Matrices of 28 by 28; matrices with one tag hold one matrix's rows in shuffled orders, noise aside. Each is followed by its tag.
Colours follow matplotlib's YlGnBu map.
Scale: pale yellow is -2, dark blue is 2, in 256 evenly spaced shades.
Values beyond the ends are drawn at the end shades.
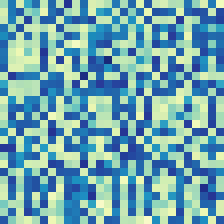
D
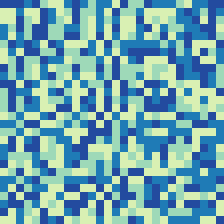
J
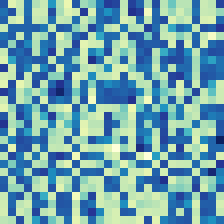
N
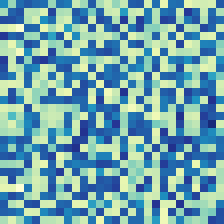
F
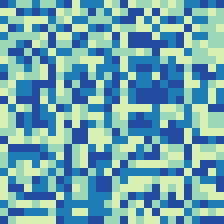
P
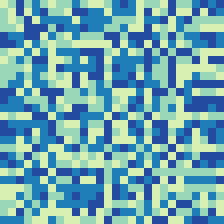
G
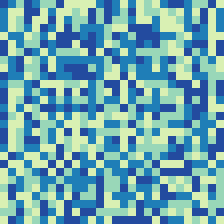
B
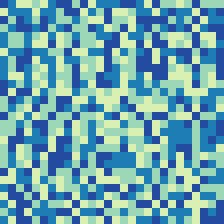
N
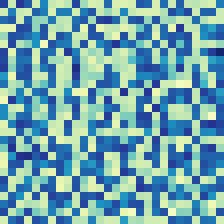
N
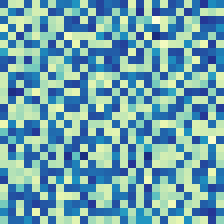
D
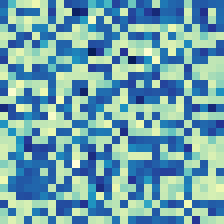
P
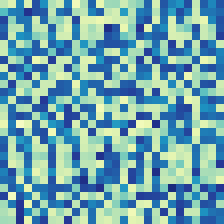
N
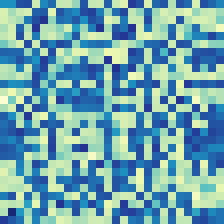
G
